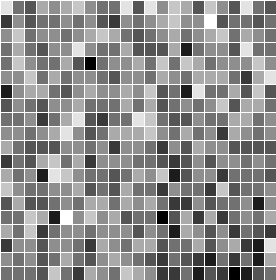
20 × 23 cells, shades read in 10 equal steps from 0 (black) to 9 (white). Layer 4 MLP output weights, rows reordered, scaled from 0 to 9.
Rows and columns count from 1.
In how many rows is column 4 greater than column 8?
6
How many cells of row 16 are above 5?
8
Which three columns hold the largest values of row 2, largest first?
18, 15, 14
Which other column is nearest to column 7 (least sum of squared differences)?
21
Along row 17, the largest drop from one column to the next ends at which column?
4
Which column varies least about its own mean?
2
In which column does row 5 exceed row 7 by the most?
16
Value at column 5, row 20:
7
